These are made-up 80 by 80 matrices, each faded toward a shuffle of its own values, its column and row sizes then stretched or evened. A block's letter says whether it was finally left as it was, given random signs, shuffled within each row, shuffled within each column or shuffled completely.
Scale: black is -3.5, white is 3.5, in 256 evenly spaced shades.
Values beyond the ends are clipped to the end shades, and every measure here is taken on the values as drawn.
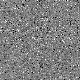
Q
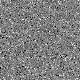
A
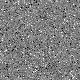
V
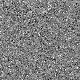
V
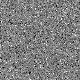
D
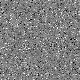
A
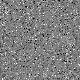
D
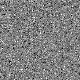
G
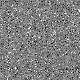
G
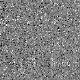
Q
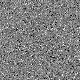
A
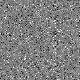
Q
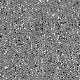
Q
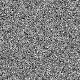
D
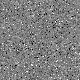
A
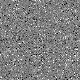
Q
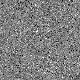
D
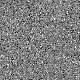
D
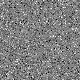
A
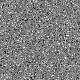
A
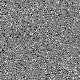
G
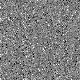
D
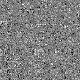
Q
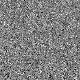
G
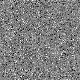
Q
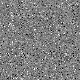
G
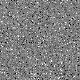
G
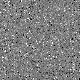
D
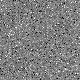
V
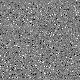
A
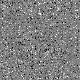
G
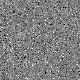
D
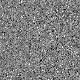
D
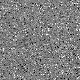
Q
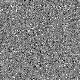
A
